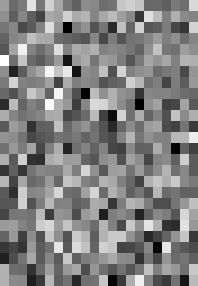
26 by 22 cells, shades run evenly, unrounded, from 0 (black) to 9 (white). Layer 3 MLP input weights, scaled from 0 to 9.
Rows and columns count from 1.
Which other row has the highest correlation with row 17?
2
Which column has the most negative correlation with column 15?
19
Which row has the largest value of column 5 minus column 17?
20
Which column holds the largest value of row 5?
3
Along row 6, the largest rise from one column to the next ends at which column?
9
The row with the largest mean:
21
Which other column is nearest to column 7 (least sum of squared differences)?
11
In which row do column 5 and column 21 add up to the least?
26
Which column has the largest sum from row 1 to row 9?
6
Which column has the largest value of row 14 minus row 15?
4
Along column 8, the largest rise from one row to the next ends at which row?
7
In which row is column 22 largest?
13
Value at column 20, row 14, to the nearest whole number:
0
